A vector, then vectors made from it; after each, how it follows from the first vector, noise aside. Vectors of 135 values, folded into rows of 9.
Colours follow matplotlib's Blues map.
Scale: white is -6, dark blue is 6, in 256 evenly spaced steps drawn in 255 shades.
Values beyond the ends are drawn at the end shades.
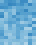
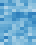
wrapped around.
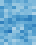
wrapped around.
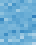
wrapped around, negated, partly zeroed.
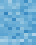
wrapped around, negated, partly zeroed.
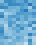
copied.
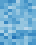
wrapped around.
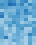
copied.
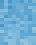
reversed, negated, shrunk.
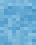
wrapped around, shrunk.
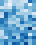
negated, scaled up.
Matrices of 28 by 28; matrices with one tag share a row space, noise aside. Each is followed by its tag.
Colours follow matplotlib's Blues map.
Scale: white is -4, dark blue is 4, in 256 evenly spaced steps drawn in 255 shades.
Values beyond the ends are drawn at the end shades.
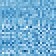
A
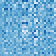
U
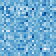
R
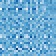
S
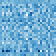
A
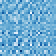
S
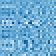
A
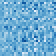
U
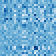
U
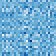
A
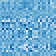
A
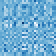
U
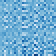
U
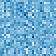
R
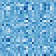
R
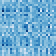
A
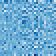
U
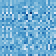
A
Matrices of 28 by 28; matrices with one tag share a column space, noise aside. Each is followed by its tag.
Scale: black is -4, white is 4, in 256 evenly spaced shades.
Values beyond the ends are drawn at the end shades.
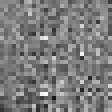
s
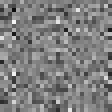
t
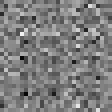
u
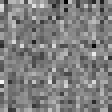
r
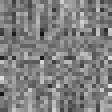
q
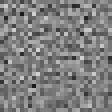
u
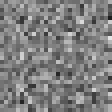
t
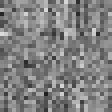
q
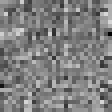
q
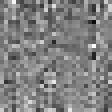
r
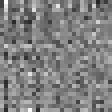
r
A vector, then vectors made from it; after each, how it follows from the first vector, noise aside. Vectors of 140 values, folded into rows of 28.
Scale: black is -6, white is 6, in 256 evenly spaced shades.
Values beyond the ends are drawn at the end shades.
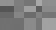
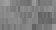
wrapped around, negated, shrunk.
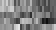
reversed, scaled up.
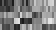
reversed, negated, scaled up.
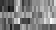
reversed, negated, scaled up.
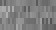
negated, partly zeroed.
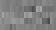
negated, partly zeroed.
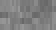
wrapped around, negated, shrunk.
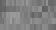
wrapped around, negated, shrunk.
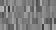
sign-scrambled.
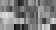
wrapped around, scaled up.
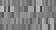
sign-scrambled.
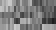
reversed, scaled up.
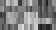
wrapped around, scaled up.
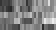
reversed, negated, scaled up.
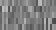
sign-scrambled.
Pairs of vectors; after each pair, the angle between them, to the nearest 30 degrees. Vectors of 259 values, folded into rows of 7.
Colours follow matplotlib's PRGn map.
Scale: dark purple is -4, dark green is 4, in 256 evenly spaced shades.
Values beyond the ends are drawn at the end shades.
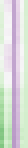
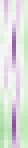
30 degrees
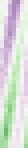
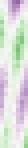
60 degrees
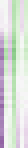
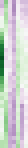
120 degrees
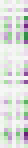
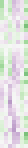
120 degrees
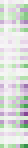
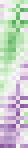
120 degrees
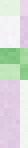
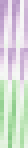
120 degrees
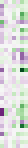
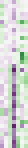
120 degrees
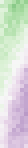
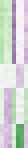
90 degrees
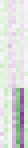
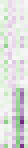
30 degrees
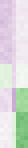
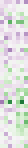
60 degrees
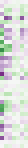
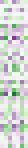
90 degrees
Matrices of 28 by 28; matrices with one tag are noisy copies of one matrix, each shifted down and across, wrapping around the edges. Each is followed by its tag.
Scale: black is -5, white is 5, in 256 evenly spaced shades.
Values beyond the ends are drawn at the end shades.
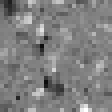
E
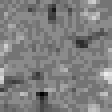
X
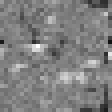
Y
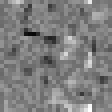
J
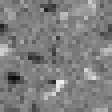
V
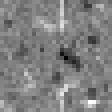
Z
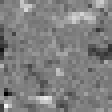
Y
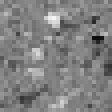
X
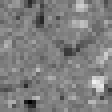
X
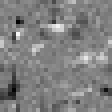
Y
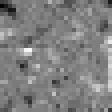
Z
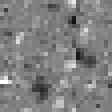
E
